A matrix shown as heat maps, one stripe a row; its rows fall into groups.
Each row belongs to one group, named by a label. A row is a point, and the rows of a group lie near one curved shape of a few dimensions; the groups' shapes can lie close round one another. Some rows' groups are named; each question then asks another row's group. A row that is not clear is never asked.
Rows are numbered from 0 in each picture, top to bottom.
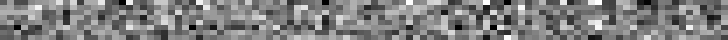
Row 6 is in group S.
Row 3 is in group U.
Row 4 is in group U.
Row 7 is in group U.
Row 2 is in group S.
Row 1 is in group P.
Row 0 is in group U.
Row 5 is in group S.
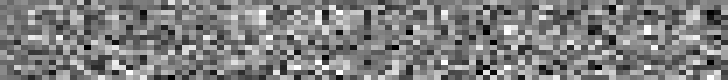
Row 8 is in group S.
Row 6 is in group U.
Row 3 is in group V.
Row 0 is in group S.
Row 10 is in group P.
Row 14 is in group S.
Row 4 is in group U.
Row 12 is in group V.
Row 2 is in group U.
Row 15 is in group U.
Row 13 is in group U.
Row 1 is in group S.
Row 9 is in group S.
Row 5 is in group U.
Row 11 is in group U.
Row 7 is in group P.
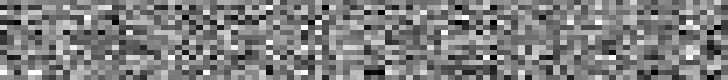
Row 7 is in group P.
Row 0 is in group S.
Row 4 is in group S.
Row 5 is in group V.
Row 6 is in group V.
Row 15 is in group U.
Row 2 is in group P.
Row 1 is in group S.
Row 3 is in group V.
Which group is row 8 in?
P
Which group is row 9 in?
V
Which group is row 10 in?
P
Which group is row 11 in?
S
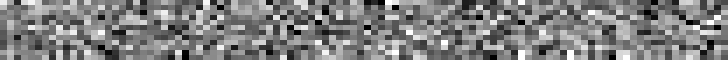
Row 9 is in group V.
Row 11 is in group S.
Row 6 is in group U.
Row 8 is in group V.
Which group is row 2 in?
U
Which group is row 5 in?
P
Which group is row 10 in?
S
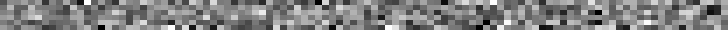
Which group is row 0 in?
V
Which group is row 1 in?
U
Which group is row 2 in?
U
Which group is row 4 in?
U
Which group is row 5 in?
S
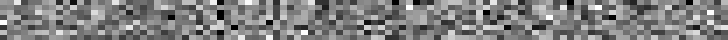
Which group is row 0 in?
S
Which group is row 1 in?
U
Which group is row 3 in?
S
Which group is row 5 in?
V
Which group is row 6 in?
V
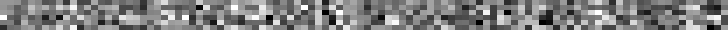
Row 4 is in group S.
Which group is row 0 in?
U
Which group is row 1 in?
V
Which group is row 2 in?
U
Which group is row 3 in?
P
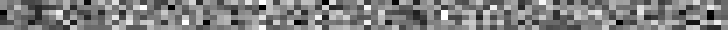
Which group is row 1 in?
U
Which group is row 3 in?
V
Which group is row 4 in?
P
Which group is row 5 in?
U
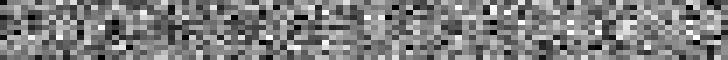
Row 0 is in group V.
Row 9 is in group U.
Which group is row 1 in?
S
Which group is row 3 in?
P
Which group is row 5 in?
U
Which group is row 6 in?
S
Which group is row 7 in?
P
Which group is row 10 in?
U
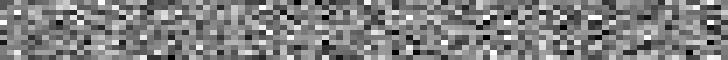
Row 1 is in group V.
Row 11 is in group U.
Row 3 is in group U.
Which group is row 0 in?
U
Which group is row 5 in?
U
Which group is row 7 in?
U
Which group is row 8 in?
V
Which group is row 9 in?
U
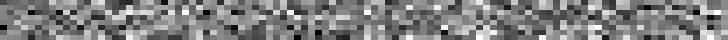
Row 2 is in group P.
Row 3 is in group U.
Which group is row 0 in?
S
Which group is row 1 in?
U
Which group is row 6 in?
V
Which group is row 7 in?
U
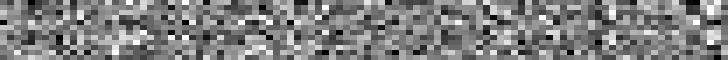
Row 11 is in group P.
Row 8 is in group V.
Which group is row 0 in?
P
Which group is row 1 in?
U
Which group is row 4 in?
P
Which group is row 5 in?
P
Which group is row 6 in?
U
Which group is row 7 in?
P
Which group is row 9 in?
U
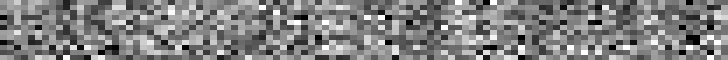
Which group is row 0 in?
S
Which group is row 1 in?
U
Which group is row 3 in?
P
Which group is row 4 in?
U
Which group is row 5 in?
V
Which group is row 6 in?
S
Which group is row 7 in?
V
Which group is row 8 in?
P
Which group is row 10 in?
V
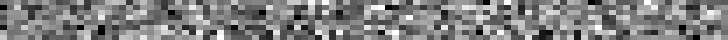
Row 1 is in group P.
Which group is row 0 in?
U
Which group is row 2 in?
U
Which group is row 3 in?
U
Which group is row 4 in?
P
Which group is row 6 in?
S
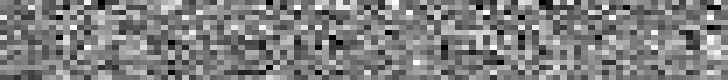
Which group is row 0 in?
S
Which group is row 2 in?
U
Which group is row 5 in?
V
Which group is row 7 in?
V
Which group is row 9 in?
V
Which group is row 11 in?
P
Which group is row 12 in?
S
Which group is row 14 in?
U
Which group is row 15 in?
S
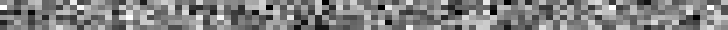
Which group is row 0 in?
U
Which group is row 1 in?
P
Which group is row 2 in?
S
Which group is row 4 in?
P
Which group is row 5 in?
U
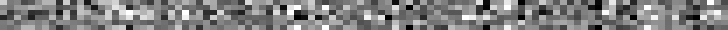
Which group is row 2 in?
P
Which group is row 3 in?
P
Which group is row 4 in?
S
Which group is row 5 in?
U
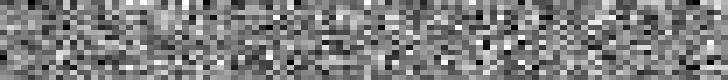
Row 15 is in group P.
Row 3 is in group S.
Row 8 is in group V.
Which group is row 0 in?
P
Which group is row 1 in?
P
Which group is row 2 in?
U
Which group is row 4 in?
U
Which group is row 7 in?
S
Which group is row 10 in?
U
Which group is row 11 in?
P
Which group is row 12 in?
V
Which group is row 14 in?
U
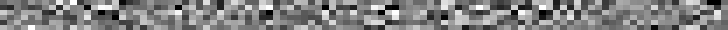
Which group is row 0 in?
V
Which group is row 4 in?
P
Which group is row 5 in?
P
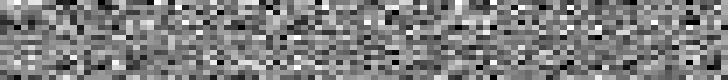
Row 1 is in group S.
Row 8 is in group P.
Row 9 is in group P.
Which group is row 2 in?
S
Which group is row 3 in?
P
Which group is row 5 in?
S
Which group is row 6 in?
U
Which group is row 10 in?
S
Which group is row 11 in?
P
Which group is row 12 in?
S
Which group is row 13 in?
U
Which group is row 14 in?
S
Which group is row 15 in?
S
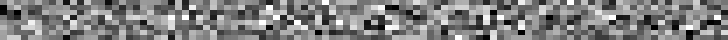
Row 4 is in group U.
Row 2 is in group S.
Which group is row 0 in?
S
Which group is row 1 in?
P
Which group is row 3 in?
S
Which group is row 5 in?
P
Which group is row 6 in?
V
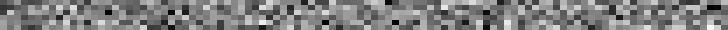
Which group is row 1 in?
V
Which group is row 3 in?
P
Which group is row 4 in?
V
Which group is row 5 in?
U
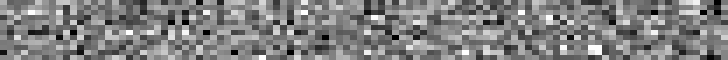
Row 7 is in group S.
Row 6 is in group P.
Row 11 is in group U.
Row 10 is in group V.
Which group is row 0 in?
V
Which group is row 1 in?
U
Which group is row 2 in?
P
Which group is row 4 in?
S
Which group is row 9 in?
U
